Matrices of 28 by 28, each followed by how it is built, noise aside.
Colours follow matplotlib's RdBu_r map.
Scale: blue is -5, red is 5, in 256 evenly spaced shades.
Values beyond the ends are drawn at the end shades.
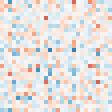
low rank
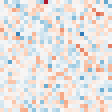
Toeplitz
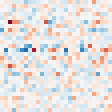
uneven rows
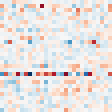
uneven rows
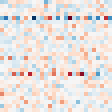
uneven rows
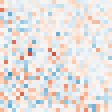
lower triangular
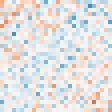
Hankel
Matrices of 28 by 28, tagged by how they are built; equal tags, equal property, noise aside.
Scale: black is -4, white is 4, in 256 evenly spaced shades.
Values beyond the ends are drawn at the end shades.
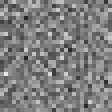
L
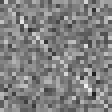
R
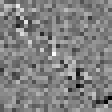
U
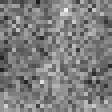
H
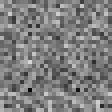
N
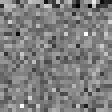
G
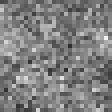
H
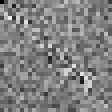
U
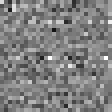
G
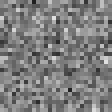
N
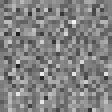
N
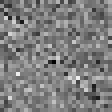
U
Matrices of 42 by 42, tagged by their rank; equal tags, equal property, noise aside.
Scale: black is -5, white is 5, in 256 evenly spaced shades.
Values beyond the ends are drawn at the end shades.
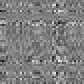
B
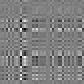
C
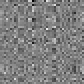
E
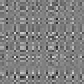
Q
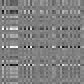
C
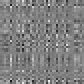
Q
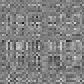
E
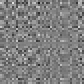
B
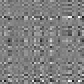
Q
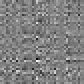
E
